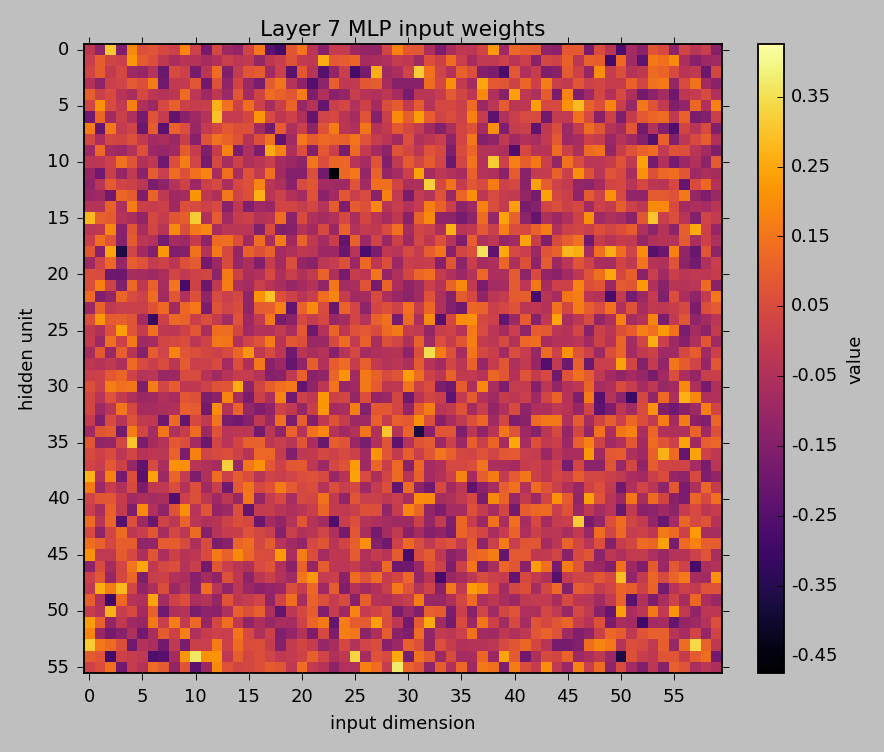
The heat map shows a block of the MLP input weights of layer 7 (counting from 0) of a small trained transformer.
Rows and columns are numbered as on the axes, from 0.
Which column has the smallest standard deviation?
14
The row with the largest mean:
5
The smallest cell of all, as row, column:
11, 23
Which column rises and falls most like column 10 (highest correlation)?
39
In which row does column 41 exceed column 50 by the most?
0
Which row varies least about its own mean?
19
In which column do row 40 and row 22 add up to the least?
42
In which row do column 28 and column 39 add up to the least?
2
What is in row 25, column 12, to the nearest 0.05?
0.15
